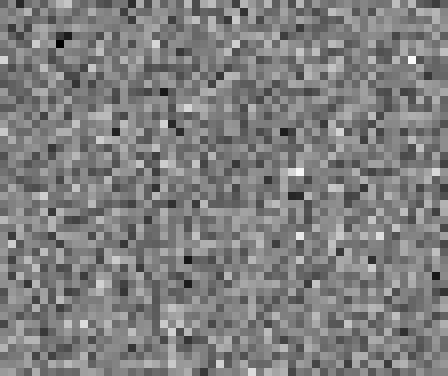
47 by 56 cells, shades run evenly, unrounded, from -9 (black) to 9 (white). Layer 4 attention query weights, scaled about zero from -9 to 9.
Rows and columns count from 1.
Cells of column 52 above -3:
41
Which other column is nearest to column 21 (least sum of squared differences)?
25
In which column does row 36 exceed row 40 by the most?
5
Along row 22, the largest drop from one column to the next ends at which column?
39
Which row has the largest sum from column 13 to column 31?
46
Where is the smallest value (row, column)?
6, 8
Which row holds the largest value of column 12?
9
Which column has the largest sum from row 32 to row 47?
22
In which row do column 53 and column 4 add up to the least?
24
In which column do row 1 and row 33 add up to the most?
38
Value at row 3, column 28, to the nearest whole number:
-2
